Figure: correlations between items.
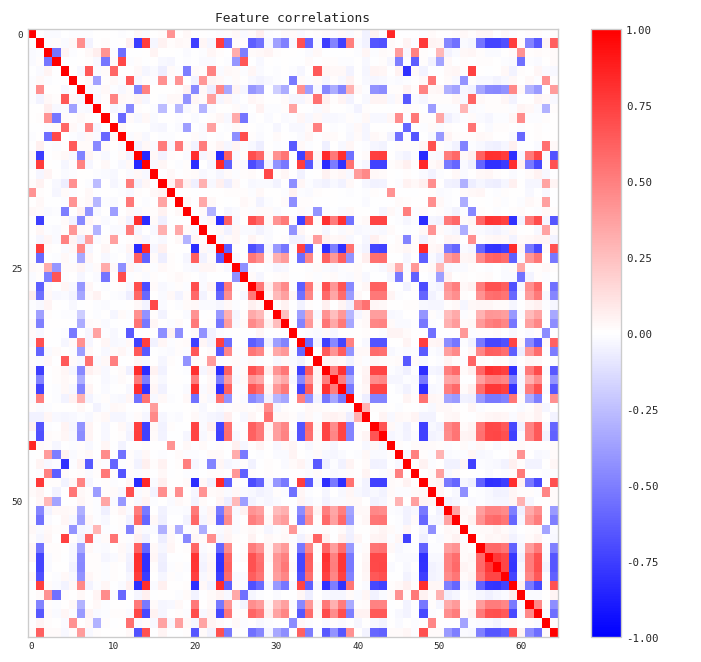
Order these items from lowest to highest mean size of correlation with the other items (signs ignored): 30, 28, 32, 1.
32, 30, 28, 1
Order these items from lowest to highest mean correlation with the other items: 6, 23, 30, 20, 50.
23, 6, 50, 30, 20
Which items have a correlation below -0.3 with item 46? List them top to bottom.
4, 7, 10, 22, 35, 54
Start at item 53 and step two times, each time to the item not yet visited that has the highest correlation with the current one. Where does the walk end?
8
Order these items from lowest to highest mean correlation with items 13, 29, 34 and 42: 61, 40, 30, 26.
26, 40, 30, 61
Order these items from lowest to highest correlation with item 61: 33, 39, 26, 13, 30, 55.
33, 39, 26, 30, 55, 13
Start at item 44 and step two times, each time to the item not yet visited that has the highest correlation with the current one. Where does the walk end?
17
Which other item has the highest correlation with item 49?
12
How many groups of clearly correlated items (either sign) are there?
6
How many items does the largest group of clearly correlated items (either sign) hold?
30
